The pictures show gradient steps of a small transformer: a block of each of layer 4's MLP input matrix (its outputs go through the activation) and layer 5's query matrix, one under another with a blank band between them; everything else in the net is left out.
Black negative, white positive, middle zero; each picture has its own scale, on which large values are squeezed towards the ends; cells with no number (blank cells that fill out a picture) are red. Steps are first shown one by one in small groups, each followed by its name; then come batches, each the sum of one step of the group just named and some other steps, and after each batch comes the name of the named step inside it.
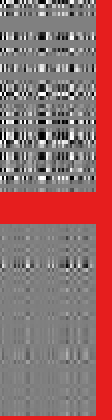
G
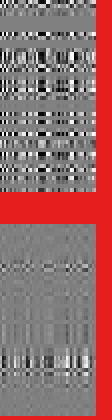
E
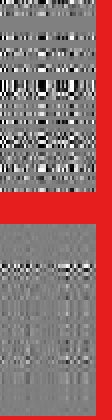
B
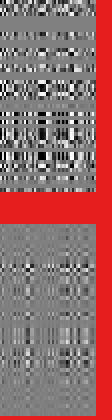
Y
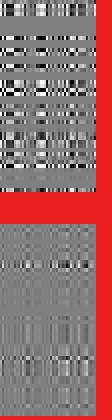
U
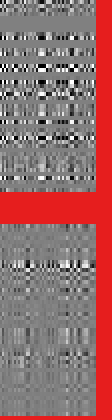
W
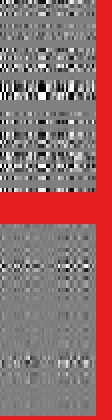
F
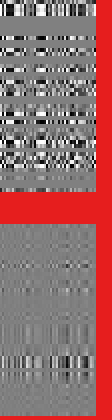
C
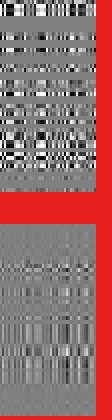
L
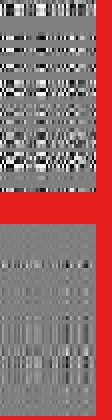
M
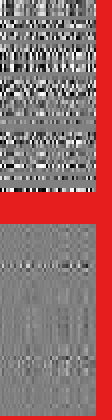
U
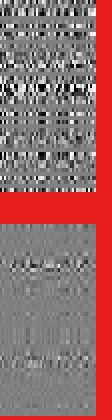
Y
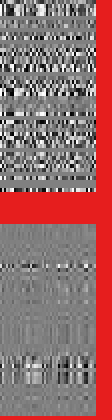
C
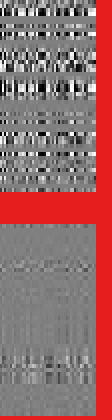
E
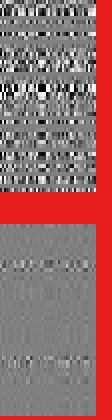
F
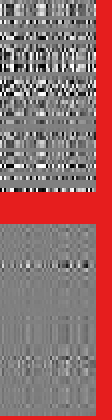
U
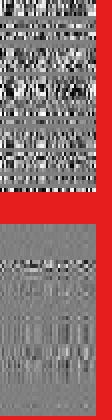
L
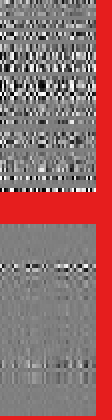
B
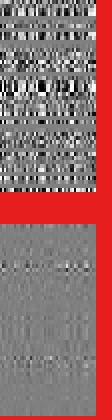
B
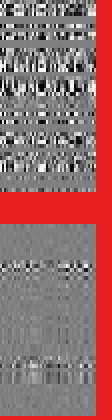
B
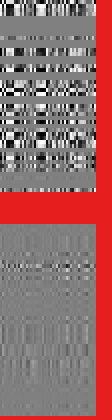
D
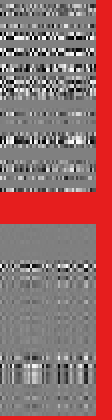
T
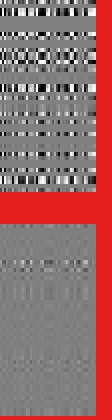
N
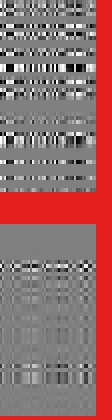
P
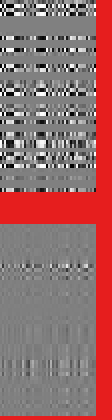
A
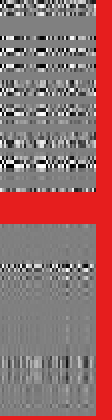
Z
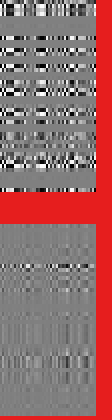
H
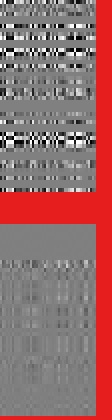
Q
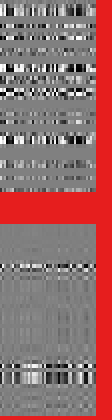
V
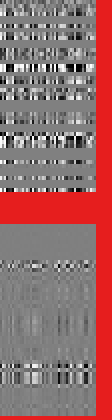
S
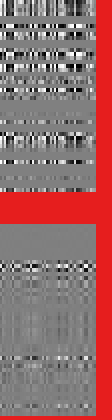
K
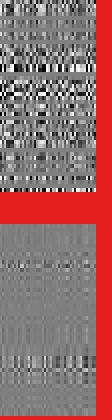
D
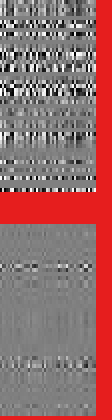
K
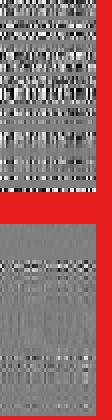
K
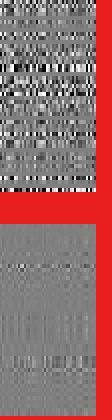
D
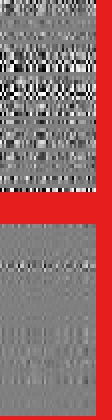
D
